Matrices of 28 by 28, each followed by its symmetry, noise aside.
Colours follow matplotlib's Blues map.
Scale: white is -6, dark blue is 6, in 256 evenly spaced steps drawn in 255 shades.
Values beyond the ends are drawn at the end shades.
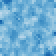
same after a half turn.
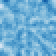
antisymmetric.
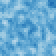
symmetric across the other diagonal.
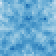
mirrored left to right.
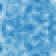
mirrored top to bottom.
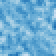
antisymmetric.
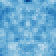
mirrored left to right.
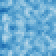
mirrored top to bottom.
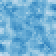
same after a half turn.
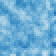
antisymmetric.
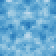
mirrored left to right.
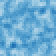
same after a half turn.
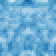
mirrored left to right.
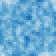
same after a half turn.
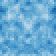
mirrored left to right.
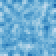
antisymmetric.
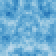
mirrored left to right.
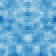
mirrored left to right.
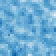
antisymmetric.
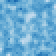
same after a half turn.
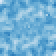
same after a half turn.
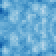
mirrored top to bottom.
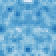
mirrored left to right.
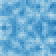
mirrored top to bottom.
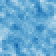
same after a half turn.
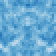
mirrored left to right.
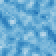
same after a half turn.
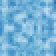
mirrored top to bottom.
